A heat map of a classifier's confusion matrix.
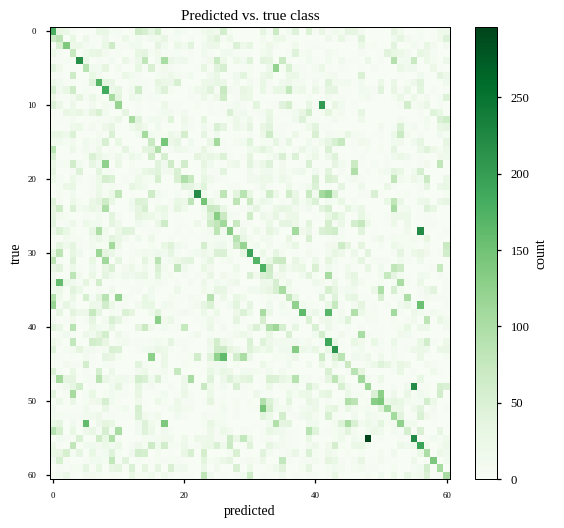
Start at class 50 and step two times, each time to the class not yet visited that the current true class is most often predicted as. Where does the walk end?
3
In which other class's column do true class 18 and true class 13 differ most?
8
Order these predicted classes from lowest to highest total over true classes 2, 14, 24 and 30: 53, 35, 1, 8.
35, 53, 8, 1
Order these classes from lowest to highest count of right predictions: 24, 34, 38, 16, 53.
34, 24, 16, 53, 38
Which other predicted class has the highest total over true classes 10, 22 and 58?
41
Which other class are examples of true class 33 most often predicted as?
42
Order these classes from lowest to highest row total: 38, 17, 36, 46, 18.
46, 17, 18, 36, 38
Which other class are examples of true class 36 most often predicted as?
10
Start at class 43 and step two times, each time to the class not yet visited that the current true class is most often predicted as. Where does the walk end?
56
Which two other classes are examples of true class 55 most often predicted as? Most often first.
48, 9
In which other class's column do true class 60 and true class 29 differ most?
9
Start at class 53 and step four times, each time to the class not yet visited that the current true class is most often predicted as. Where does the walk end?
0
